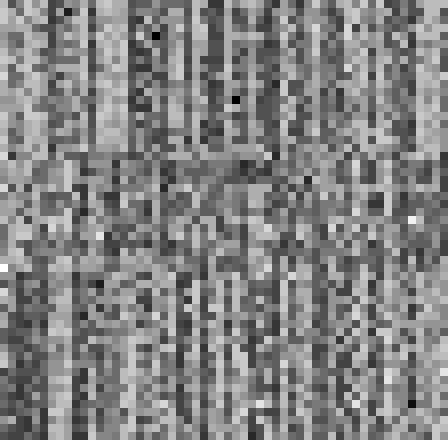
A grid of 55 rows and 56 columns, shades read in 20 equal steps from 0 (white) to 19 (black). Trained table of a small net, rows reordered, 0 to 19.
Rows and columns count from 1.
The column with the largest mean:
35
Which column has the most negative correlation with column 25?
52
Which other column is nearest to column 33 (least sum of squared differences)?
43
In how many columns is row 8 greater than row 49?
21
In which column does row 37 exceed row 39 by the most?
27
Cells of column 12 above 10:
25
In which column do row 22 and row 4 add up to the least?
4
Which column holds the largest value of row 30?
14
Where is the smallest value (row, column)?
34, 1
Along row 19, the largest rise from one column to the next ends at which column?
7
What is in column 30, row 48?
8
